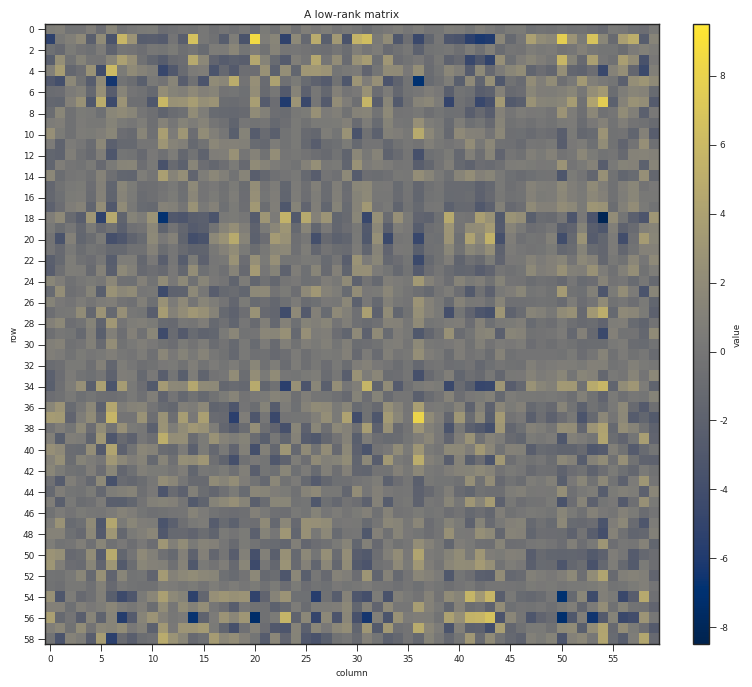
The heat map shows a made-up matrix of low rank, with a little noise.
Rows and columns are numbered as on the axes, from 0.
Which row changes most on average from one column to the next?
1
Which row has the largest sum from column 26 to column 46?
37
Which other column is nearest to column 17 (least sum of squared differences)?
19
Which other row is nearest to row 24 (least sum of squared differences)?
26
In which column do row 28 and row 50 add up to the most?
6
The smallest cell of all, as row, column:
18, 54
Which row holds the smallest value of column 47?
56
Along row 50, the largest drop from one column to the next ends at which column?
7
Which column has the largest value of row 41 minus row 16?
36
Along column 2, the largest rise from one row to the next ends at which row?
5
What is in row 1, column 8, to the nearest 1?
3
